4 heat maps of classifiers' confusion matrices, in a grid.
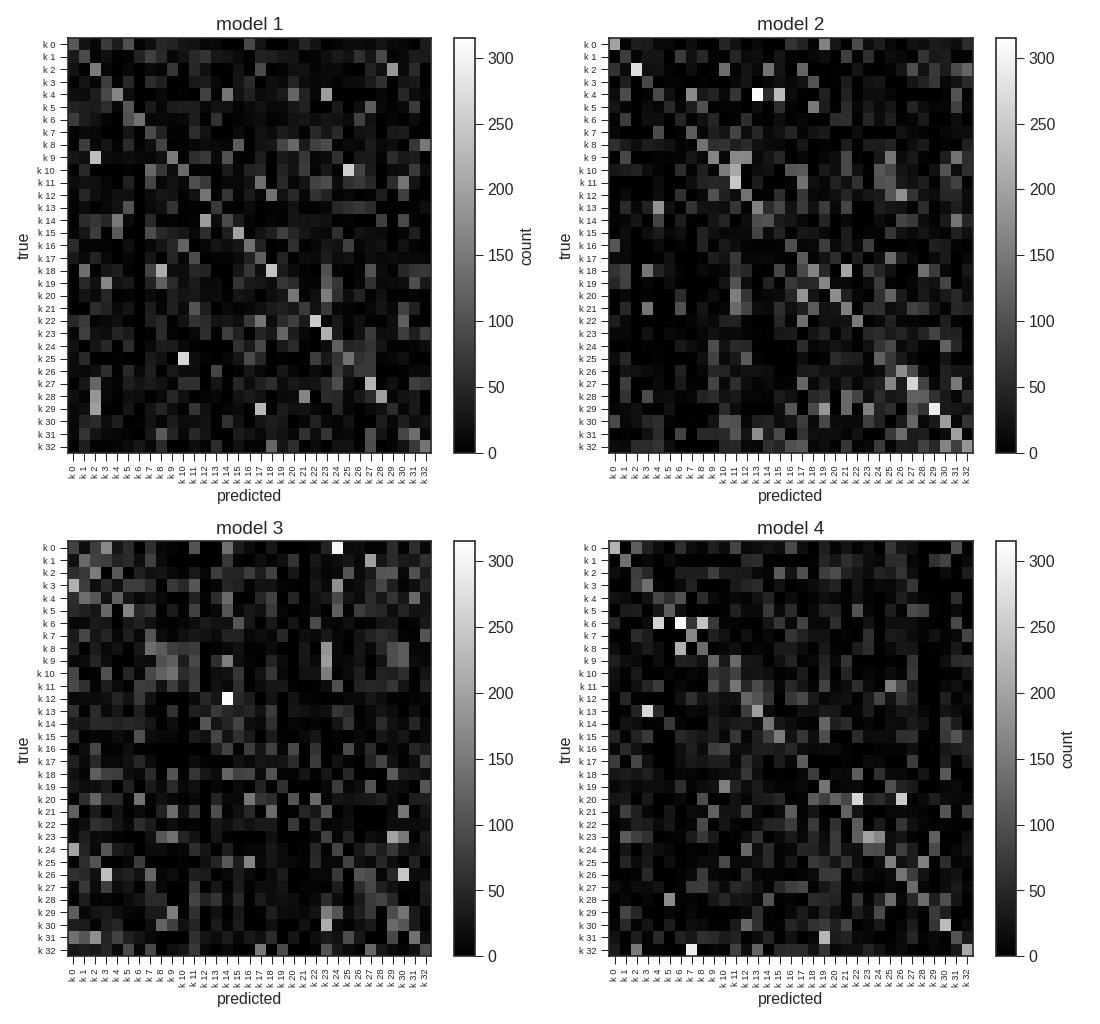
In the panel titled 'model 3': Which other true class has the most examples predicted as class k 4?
k 2
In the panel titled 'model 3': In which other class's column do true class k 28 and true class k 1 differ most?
k 27
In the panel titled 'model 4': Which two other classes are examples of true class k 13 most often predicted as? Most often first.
k 3, k 12
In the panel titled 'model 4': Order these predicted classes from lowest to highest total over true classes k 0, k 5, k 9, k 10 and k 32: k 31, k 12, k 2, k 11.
k 12, k 31, k 2, k 11
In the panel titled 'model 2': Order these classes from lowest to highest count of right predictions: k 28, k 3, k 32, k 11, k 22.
k 3, k 28, k 22, k 32, k 11
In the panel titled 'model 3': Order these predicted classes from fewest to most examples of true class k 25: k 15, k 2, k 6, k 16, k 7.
k 7, k 15, k 6, k 2, k 16
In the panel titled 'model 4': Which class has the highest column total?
k 19
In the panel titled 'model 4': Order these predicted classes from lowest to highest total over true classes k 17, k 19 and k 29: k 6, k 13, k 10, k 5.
k 5, k 6, k 13, k 10
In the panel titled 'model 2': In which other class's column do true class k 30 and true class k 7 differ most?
k 27
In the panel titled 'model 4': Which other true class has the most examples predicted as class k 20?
k 2
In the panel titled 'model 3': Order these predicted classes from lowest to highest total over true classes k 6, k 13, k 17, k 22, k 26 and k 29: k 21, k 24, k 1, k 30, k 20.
k 21, k 1, k 20, k 24, k 30
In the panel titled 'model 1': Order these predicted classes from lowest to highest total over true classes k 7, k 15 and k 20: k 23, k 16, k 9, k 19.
k 16, k 9, k 19, k 23
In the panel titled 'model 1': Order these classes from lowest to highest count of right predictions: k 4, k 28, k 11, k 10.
k 11, k 10, k 4, k 28
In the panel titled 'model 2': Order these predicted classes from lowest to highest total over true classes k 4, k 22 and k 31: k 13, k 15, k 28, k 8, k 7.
k 28, k 8, k 7, k 15, k 13
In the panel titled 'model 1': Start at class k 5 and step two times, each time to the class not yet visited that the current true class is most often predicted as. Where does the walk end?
k 2
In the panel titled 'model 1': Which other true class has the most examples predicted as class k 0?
k 6
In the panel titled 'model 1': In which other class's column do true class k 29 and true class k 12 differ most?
k 17
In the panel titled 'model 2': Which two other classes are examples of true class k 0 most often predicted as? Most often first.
k 19, k 22
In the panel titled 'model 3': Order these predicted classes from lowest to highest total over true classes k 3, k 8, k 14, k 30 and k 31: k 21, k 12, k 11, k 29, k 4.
k 21, k 12, k 4, k 11, k 29
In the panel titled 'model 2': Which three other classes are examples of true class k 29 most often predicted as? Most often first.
k 19, k 23, k 21
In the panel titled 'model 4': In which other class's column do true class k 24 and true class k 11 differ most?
k 25
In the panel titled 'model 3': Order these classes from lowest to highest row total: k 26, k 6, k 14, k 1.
k 6, k 14, k 1, k 26
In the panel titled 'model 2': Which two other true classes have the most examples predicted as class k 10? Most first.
k 2, k 30
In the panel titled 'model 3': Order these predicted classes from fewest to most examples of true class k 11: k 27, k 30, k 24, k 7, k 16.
k 16, k 30, k 27, k 7, k 24
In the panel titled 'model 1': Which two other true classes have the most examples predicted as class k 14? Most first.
k 4, k 9
